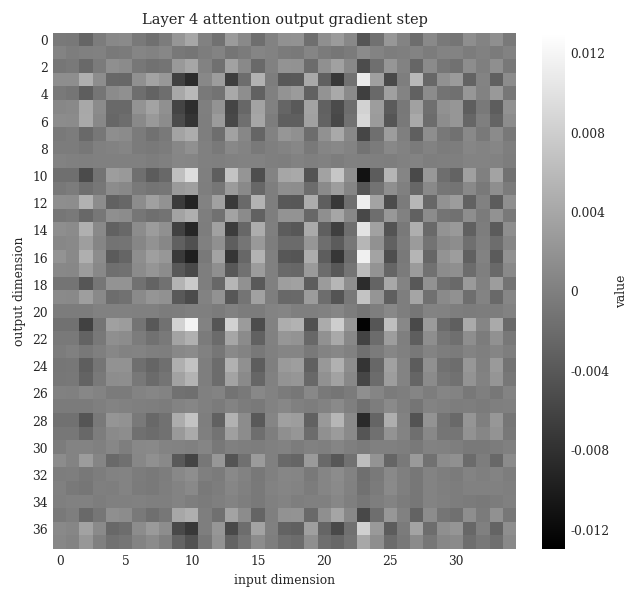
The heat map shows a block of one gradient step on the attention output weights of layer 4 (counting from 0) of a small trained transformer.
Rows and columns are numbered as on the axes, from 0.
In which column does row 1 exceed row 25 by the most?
23
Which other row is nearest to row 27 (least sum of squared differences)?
20
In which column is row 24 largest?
10
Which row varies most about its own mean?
21
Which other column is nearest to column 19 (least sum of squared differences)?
15
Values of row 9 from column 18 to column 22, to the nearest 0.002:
0 0 0 0 0
